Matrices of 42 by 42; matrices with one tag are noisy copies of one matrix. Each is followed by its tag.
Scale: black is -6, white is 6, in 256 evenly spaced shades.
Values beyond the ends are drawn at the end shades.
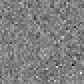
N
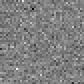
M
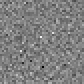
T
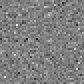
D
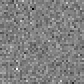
M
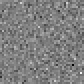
N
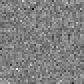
M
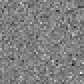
N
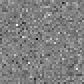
D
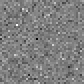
D
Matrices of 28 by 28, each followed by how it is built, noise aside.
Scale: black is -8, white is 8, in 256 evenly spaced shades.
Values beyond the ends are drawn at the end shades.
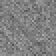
Toeplitz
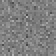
uneven columns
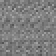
repeating columns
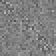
banded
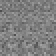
repeating columns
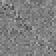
banded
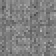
blocks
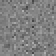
uneven columns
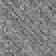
Toeplitz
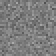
repeating columns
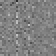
uneven columns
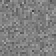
noise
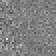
uneven columns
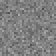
noise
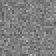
noise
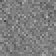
Toeplitz
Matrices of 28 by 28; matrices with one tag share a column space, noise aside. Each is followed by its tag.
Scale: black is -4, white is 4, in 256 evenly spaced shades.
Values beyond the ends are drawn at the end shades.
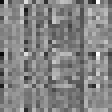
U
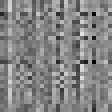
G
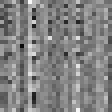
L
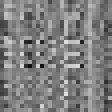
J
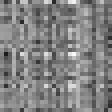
U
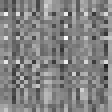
G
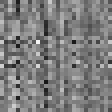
J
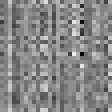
L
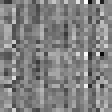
U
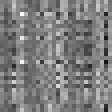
G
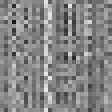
L
